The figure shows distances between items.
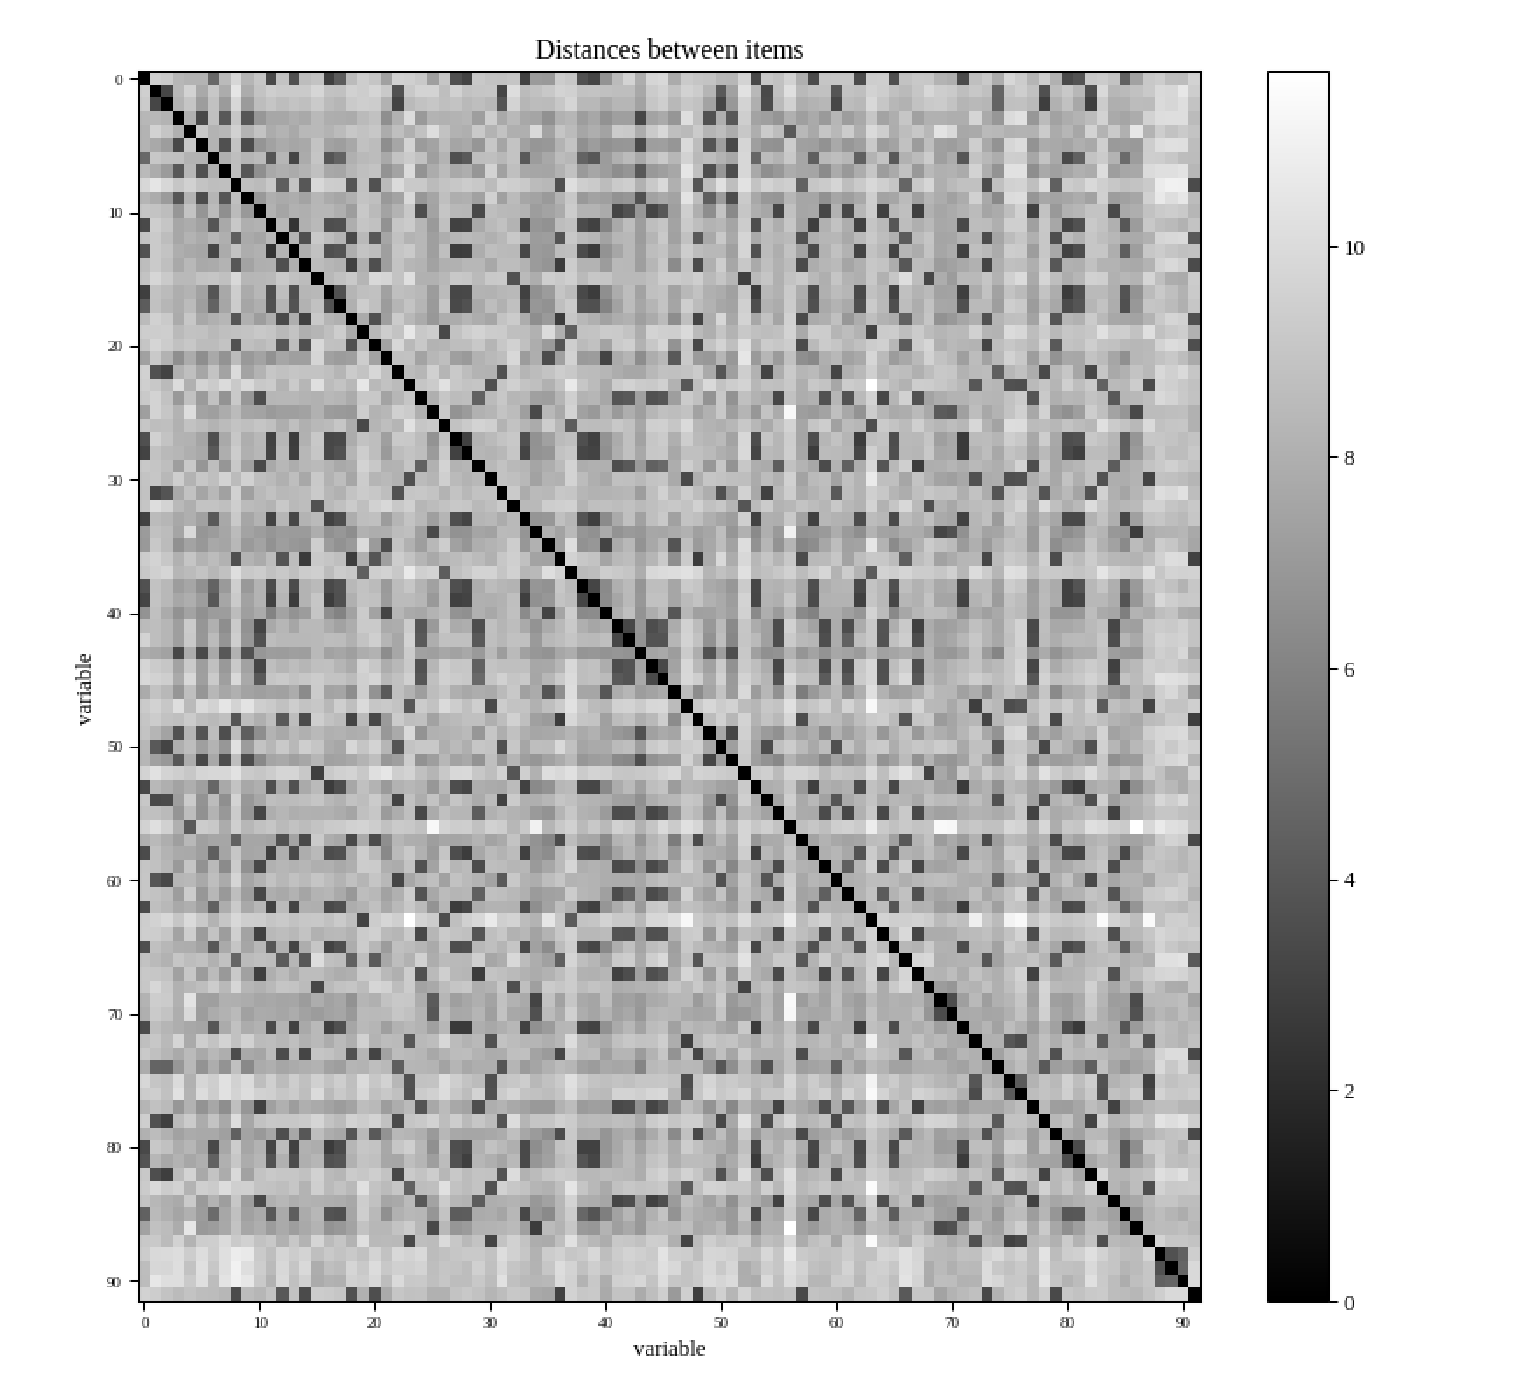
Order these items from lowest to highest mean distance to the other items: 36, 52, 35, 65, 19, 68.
65, 35, 36, 68, 19, 52
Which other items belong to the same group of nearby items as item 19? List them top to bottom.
26, 37, 63
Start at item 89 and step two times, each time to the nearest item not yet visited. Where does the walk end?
90
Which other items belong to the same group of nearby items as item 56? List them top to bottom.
4
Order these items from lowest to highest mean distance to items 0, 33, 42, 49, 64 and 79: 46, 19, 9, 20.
9, 46, 20, 19
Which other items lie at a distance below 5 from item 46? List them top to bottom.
21, 35, 40
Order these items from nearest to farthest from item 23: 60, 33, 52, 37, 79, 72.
72, 60, 79, 33, 52, 37
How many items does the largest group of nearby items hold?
19
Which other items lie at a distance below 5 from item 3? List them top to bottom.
5, 7, 9, 43, 49, 51
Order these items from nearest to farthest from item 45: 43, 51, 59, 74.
59, 51, 43, 74
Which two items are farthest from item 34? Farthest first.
56, 4
